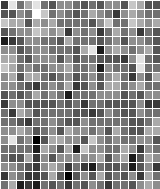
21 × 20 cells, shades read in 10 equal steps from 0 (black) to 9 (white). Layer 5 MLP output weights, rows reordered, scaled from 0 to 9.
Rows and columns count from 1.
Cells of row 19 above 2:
14
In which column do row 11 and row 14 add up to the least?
9
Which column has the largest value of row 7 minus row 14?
18
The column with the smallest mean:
10
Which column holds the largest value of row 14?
20
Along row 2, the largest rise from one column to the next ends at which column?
5
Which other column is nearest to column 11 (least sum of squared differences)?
16
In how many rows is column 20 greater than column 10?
11
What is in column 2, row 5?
2
